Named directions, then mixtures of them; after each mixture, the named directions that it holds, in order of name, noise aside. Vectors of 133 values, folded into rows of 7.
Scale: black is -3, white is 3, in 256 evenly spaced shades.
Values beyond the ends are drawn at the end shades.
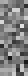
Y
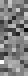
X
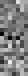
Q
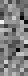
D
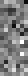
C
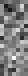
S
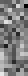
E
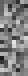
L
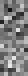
Q, S, X.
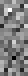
Q, S, Y.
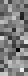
D, Q.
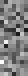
E, X.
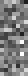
C, L.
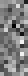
C.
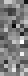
C.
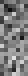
S.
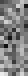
E, Q.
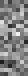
X.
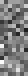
X.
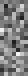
D, L, S.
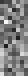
E, Y.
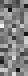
L, S, Y.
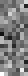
E, Q, Y.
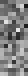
E, Q, S.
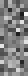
D, S, X.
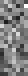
E.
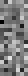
D, X, Y.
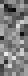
C, S.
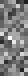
C, Q, Y.
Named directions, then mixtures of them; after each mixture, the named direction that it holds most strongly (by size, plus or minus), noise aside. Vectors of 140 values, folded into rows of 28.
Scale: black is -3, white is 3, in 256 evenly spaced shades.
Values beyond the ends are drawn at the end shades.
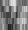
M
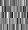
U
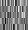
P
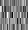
U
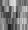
M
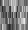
M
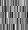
U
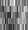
M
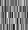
U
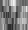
M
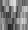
M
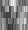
M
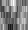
M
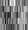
M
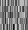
P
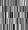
U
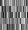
U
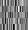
P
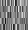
P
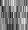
M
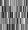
U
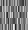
U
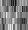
M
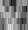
M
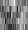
M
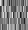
U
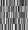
P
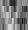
M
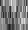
M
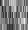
M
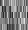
U
